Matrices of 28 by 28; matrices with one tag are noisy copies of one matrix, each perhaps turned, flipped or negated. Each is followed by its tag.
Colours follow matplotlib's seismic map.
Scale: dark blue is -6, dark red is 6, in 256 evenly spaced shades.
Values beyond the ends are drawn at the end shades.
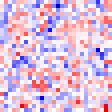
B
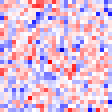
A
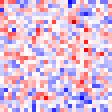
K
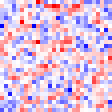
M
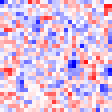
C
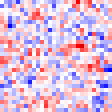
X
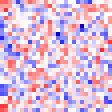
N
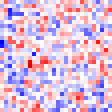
X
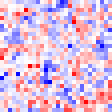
X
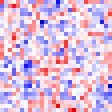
M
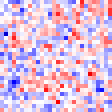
K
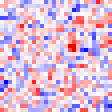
C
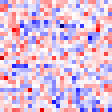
K
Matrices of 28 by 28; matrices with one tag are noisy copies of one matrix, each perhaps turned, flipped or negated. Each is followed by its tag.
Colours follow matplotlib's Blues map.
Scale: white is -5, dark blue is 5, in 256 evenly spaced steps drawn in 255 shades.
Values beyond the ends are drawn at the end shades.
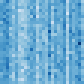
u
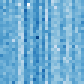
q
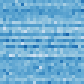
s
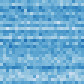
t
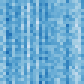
t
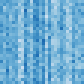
q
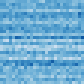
q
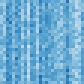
t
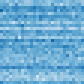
t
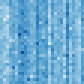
u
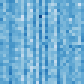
s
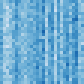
t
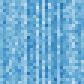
s
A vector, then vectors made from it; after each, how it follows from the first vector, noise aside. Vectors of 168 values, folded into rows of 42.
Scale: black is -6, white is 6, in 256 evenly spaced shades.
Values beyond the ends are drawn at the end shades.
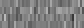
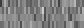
wrapped around, negated.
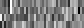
reversed, negated, scaled up.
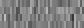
copied.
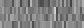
wrapped around, negated.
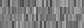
wrapped around, negated.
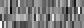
reversed, scaled up.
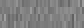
shrunk.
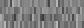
wrapped around, negated.
